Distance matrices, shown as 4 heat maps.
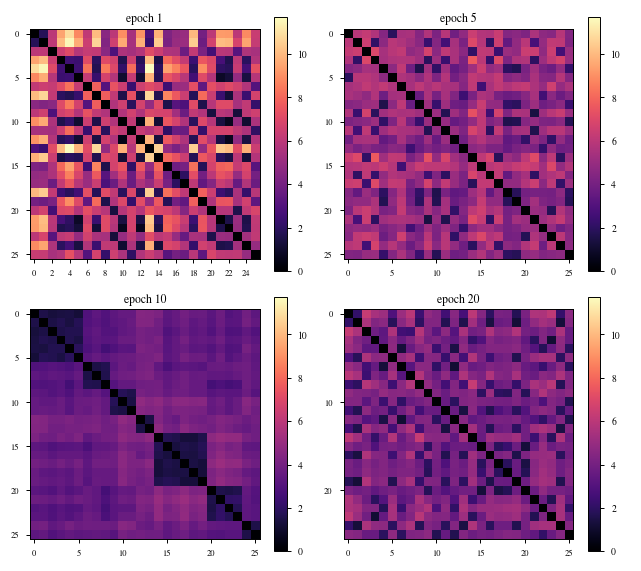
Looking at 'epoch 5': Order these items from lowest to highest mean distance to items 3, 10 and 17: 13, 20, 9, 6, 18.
18, 13, 9, 20, 6
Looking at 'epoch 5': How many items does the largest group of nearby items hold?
6
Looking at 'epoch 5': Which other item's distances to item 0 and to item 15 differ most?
5
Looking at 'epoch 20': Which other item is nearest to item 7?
2
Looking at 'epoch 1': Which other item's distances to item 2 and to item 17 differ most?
16
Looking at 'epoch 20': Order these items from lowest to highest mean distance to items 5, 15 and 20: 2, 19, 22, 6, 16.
19, 16, 6, 2, 22
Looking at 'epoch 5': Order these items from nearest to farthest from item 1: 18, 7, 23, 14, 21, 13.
21, 18, 13, 7, 23, 14
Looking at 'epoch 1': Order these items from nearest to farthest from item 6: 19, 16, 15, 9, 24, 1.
15, 19, 16, 24, 1, 9
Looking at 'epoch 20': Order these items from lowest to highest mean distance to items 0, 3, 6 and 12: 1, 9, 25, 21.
25, 21, 1, 9
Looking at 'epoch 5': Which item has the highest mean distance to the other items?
15
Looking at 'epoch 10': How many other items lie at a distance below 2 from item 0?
5
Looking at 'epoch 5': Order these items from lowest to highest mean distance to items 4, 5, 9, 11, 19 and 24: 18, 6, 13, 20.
18, 13, 20, 6
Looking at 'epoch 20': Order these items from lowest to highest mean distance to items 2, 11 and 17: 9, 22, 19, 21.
9, 19, 21, 22
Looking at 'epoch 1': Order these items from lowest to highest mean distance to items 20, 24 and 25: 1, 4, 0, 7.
7, 4, 0, 1
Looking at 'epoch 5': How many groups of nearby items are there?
7
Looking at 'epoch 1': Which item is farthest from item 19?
4
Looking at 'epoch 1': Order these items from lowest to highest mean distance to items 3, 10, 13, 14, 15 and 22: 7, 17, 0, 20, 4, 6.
7, 4, 17, 6, 20, 0
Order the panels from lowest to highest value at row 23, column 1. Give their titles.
epoch 10, epoch 20, epoch 5, epoch 1
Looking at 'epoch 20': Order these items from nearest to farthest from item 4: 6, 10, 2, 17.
6, 10, 2, 17
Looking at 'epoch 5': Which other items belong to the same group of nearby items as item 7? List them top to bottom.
13, 22
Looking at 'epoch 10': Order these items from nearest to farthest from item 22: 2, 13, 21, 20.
20, 21, 2, 13
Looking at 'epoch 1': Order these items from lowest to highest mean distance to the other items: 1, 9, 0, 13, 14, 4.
14, 9, 4, 0, 1, 13
